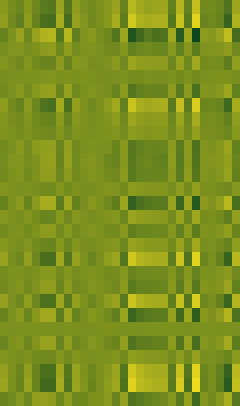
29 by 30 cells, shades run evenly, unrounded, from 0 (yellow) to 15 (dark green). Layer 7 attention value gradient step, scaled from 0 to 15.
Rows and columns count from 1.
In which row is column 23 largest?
3
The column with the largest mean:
29
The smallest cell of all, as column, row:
25, 28
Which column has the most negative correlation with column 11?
13
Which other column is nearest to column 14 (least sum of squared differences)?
4
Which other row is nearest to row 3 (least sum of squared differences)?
15
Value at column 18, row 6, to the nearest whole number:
8
